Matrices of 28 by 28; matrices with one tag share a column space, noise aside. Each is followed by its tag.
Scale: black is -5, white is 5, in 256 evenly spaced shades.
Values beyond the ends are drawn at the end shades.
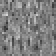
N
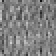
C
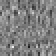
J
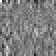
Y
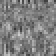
Y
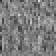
N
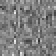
J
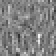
C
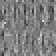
C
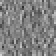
J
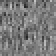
N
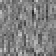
C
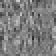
N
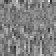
Y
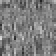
Y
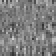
Y
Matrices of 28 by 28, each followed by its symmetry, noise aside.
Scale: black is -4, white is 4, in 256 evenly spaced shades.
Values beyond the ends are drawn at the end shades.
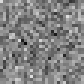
symmetric.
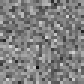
symmetric across the other diagonal.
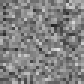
no symmetry.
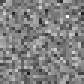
no symmetry.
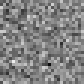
no symmetry.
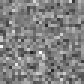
no symmetry.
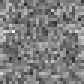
mirrored left to right.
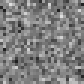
antisymmetric.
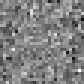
same after a half turn.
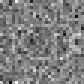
mirrored top to bottom.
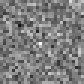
symmetric across the other diagonal.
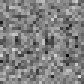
mirrored top to bottom.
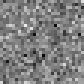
symmetric.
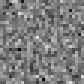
same after a half turn.
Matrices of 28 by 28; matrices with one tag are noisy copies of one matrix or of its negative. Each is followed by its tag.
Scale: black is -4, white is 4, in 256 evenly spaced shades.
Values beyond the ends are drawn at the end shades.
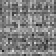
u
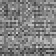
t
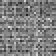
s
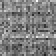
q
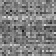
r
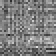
t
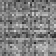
q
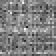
u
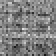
q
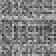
r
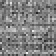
u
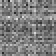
r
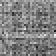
q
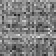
q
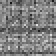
u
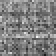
q
